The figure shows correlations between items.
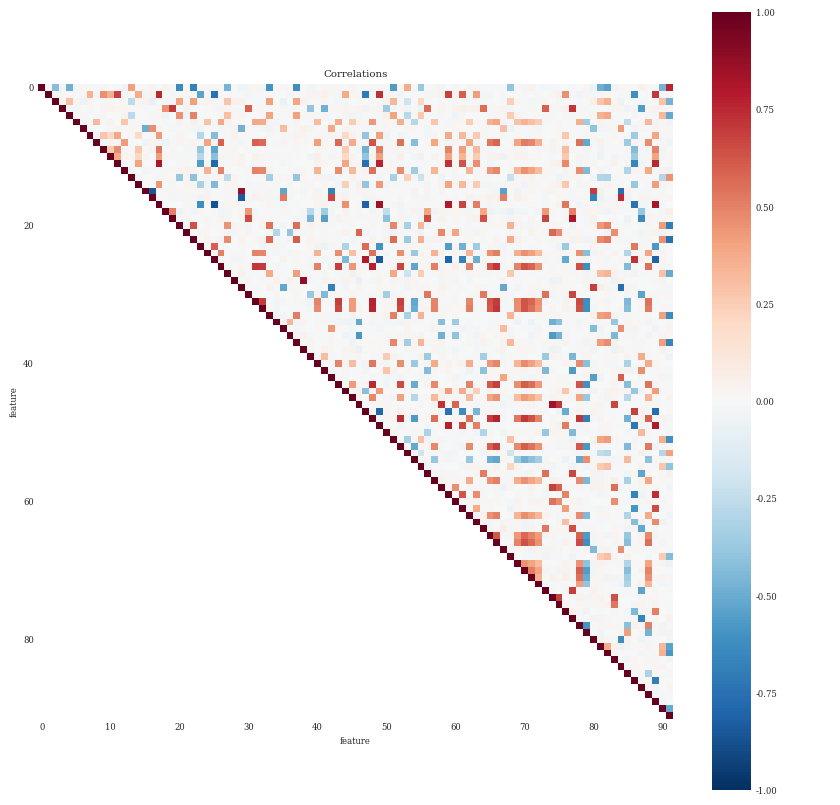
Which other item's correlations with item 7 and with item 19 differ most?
77
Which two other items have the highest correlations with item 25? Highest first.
47, 86
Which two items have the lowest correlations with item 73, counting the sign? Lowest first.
87, 41
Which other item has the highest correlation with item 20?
22
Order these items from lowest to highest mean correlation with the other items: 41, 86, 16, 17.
86, 41, 16, 17
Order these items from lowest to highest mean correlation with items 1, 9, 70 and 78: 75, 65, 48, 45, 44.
75, 44, 45, 65, 48
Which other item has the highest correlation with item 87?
41
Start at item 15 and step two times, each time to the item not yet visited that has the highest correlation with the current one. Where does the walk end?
80
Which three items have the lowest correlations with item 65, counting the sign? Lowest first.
79, 54, 85
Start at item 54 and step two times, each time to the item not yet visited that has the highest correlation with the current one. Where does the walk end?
85
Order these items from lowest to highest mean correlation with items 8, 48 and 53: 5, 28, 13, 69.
28, 13, 5, 69
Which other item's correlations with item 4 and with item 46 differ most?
74
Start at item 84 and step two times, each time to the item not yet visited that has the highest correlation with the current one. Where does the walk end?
42
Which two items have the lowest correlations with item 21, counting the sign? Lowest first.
36, 34
